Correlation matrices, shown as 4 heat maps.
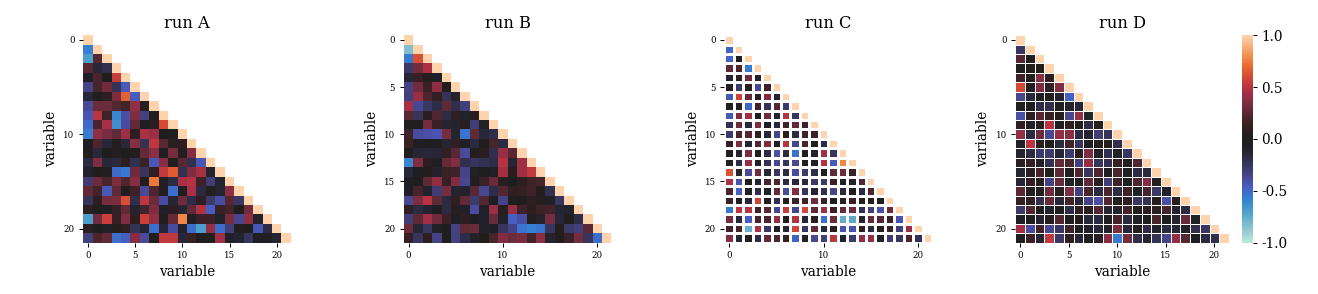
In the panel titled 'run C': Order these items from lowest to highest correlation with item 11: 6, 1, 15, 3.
15, 3, 1, 6
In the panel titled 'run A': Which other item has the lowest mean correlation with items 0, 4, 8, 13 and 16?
2
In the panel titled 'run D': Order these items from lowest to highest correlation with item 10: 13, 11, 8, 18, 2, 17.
8, 11, 18, 17, 13, 2
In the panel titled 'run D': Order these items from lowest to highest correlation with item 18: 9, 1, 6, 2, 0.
0, 9, 2, 6, 1
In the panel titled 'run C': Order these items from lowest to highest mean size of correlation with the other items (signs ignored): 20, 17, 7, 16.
17, 16, 20, 7
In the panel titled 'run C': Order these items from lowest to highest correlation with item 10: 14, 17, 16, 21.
21, 16, 14, 17
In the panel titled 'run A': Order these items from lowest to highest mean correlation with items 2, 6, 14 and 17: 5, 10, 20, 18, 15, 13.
20, 13, 5, 15, 18, 10
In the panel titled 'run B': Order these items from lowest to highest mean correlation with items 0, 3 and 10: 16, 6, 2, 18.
6, 2, 16, 18
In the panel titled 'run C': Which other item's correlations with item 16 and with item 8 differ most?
18
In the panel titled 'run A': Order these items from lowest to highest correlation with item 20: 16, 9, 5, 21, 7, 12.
12, 7, 9, 5, 21, 16
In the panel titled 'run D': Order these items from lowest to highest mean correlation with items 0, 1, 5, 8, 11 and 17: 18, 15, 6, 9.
6, 15, 18, 9
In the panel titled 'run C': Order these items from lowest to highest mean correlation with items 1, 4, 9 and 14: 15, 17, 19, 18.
15, 19, 17, 18
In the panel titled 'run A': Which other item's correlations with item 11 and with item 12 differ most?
16
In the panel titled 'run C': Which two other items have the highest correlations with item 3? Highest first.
17, 20
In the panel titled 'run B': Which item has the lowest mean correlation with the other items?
20
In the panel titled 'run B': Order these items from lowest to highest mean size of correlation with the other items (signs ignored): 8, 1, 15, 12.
8, 15, 12, 1
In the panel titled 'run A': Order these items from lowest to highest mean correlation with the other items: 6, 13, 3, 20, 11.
20, 13, 3, 6, 11
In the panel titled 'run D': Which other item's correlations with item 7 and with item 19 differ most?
17
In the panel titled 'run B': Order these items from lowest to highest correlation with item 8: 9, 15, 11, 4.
4, 9, 11, 15
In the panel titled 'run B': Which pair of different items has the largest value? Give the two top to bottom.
1, 2
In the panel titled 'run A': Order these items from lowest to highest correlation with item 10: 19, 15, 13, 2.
13, 2, 15, 19
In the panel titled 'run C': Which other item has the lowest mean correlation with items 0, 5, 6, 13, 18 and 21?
7
